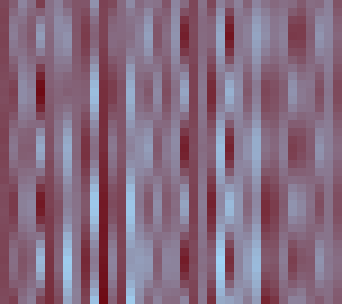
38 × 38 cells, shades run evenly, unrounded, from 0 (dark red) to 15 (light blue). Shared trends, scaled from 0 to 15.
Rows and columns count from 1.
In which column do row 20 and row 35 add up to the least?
12
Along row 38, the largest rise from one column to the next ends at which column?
15
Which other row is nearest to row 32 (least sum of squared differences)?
34
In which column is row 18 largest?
25
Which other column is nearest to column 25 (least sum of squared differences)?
29
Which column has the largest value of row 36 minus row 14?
5
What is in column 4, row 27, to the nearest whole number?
9
